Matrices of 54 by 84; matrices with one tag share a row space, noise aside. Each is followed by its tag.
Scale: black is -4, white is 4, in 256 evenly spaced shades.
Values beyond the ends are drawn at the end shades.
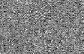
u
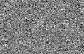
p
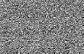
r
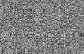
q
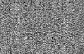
q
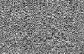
q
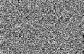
r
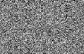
q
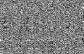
r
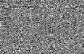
r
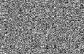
p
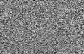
p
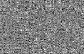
u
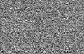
q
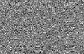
q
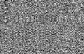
p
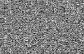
p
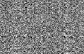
q
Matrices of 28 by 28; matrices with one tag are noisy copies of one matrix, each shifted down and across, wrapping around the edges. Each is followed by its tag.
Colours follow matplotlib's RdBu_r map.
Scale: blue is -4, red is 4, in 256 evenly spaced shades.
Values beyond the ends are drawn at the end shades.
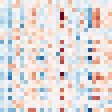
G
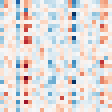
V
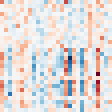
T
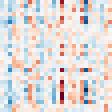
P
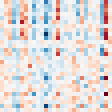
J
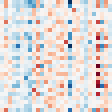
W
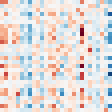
G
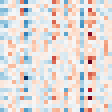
V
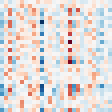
W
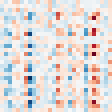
V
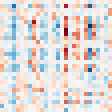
P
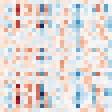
P
